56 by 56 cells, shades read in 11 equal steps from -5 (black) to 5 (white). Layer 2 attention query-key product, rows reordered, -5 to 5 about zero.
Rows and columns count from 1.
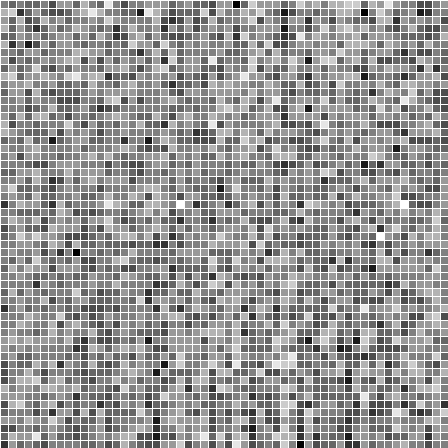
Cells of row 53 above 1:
9
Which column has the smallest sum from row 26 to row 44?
11
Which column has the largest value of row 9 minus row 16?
21
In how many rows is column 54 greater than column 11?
27
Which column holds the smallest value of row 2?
46
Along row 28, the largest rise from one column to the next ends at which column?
39
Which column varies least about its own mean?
24
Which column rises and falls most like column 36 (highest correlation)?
30
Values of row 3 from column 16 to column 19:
0 0 0 0
